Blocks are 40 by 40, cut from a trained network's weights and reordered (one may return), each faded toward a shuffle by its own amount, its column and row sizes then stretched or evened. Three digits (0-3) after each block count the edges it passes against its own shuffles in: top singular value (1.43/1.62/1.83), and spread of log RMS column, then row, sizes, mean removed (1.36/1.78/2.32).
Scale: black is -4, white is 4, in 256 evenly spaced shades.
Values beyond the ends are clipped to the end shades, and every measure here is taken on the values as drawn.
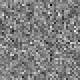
0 0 1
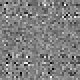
2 1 2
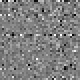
1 1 2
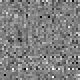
2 0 2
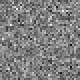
1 0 0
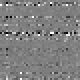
3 0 3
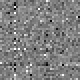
1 1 1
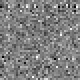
2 0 1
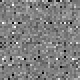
0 0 2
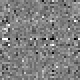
3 2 1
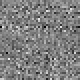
1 1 2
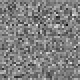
1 0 1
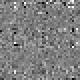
1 1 2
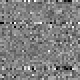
2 0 2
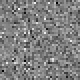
0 2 0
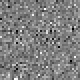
1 1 0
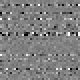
3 0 3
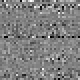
1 1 3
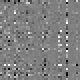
2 3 2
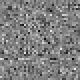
1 0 2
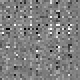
2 3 2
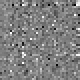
2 2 1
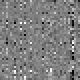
1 3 1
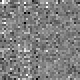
2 2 1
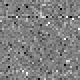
0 0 0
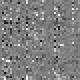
0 3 1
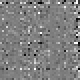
2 3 2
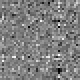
2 2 1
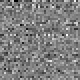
0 0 3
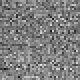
1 0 2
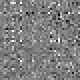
1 2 1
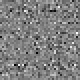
1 1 2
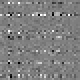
3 1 3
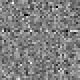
1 0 1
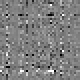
1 3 2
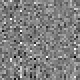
2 3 0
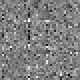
0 2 0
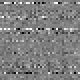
2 0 3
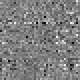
1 1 2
